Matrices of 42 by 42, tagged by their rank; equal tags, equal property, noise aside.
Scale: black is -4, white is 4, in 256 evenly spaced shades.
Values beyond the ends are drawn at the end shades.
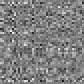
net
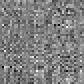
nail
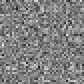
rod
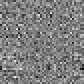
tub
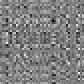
net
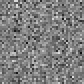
rod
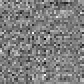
rod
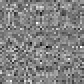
tub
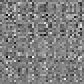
net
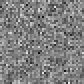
rod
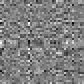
net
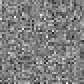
rod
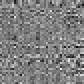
nail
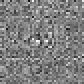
tub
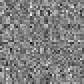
tub
